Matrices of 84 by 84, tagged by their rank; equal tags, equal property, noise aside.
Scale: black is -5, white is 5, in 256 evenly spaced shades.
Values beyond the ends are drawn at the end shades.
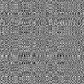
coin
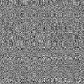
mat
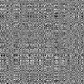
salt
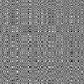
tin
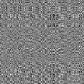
tin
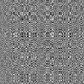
tin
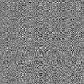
coin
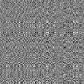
coin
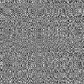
mat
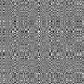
tin
